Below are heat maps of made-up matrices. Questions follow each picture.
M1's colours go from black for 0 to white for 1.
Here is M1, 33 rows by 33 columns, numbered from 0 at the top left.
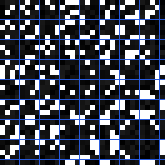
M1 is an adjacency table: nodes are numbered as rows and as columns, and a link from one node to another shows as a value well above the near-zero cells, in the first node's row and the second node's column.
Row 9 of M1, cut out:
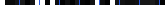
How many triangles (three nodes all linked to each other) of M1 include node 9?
1
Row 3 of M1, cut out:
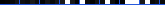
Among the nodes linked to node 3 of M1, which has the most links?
node 21
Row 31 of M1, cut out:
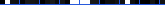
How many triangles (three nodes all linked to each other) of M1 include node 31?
0
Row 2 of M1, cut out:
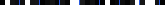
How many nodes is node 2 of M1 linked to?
8
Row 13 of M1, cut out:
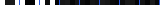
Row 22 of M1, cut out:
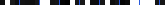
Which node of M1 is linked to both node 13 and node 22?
node 8
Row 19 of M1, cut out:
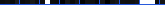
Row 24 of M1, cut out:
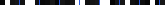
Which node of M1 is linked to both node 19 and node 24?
node 30
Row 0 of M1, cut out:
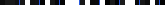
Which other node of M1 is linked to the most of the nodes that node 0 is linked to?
node 7
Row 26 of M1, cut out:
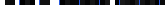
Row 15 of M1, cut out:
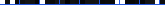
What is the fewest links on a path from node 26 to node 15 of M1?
2
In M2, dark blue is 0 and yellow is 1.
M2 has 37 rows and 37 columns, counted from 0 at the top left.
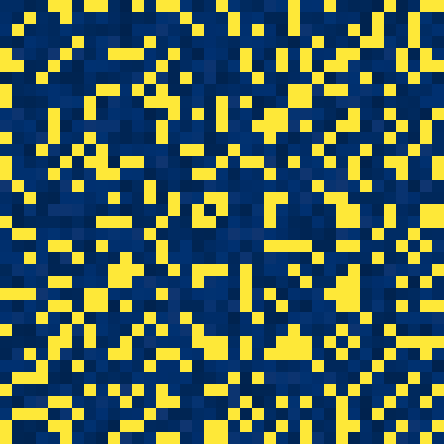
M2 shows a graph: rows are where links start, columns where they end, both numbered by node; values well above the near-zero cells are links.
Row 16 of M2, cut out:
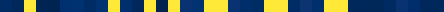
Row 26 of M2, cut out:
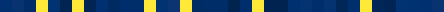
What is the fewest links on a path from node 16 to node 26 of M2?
2
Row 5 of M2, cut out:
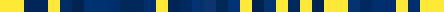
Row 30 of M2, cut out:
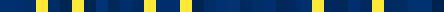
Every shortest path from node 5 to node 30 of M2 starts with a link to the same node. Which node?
node 1
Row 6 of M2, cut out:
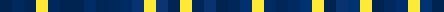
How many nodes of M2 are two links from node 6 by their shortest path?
9
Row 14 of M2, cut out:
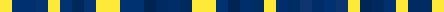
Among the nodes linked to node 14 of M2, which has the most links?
node 29
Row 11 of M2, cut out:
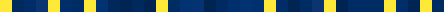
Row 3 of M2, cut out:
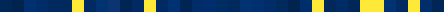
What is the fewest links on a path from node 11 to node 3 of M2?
4
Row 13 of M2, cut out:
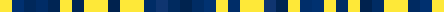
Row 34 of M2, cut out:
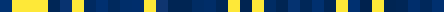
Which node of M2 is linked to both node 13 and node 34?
node 21
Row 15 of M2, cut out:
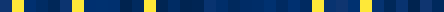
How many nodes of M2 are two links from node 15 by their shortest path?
10
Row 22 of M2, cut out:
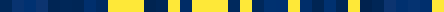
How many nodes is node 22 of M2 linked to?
11
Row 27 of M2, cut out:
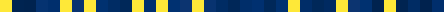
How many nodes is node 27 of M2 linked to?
9
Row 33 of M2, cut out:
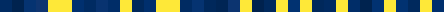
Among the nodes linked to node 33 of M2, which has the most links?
node 28
